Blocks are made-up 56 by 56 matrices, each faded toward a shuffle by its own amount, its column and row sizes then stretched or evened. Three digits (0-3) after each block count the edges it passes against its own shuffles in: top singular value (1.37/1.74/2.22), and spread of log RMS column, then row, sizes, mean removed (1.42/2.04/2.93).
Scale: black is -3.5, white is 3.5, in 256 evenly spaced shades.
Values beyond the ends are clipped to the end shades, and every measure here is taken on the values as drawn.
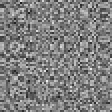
3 1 0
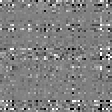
2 2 3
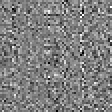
2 2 0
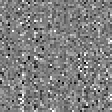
1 2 0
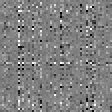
2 3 1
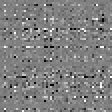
1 2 3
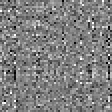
2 2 0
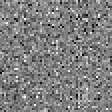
2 1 0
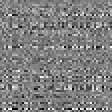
3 0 3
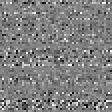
2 0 3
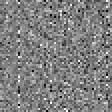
1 2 0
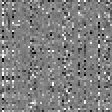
2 3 0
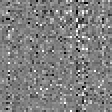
2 2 1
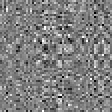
3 2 1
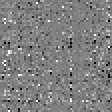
1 2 1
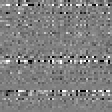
3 1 3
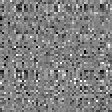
3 1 1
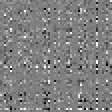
2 3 2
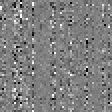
1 3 1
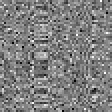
3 1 0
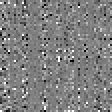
0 3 1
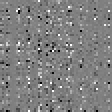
1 3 1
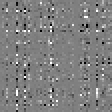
2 3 2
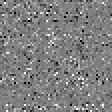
0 1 1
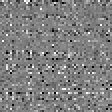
1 1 3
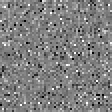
1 0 1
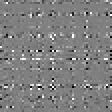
2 2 3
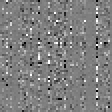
1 3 1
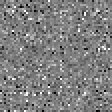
0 1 2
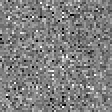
1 1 1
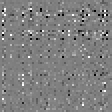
1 2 2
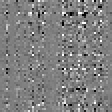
1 3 2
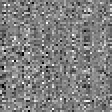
2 2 1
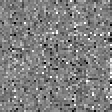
1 1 1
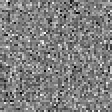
1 0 0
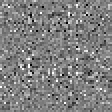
1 1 2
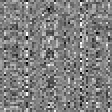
3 3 0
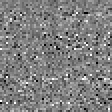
0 1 2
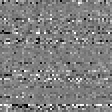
2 0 3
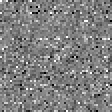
1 0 2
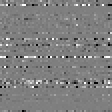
2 1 3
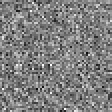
2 0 1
